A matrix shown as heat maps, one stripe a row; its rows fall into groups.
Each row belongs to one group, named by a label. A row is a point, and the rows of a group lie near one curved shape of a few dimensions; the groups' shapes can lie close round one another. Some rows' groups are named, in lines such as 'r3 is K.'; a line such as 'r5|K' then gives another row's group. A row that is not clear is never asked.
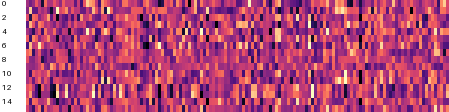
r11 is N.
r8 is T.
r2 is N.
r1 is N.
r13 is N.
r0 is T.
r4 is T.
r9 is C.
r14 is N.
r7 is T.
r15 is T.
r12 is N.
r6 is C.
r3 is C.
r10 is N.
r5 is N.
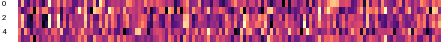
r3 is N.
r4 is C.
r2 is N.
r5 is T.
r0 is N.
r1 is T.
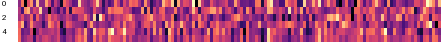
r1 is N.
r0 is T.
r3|T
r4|T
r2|N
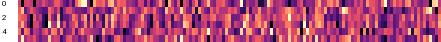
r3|N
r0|T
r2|N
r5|T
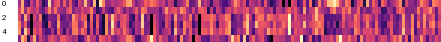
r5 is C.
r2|N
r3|N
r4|N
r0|N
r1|T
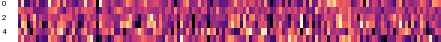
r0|N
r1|T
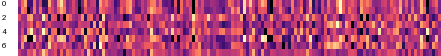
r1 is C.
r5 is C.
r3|N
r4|C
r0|C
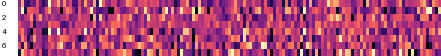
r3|T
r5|C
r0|N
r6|C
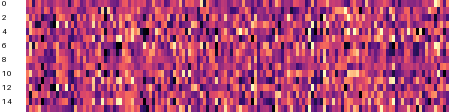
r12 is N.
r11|T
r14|T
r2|T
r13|N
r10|T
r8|T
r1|N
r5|T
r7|T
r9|T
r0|T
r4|C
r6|T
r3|N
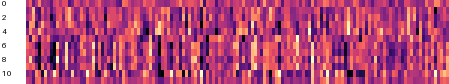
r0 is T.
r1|C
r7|N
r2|C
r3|C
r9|N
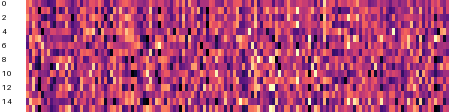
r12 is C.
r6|C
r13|T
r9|N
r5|C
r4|T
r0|T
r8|C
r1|N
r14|C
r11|N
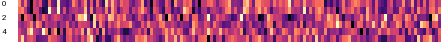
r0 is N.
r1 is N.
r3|N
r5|T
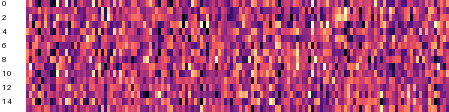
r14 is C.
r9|T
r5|T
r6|N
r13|C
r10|N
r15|N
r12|C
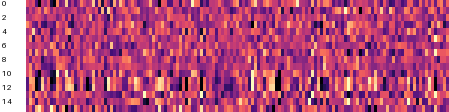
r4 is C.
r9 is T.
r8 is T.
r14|C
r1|N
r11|C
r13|T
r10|N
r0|N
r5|T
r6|C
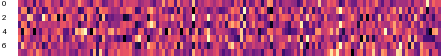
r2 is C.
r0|T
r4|T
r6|C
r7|N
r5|C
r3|C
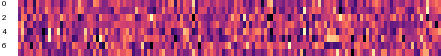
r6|N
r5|N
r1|T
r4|N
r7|N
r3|T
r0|T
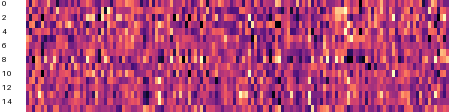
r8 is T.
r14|C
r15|T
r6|T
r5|T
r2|T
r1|N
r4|N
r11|C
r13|C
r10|T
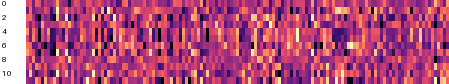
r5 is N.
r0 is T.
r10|N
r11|T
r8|C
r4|N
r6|T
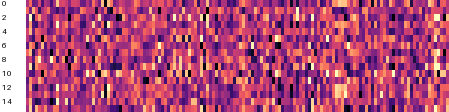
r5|T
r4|T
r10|T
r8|C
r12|N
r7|T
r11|C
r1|N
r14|N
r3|N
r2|T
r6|C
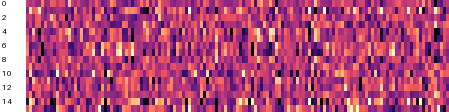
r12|N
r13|T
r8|C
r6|T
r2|C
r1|C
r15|T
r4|C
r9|T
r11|N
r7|T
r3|T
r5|C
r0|C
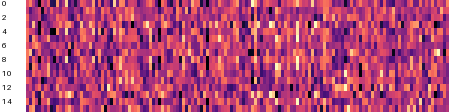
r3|C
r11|T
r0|N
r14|N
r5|N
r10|N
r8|N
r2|T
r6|C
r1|T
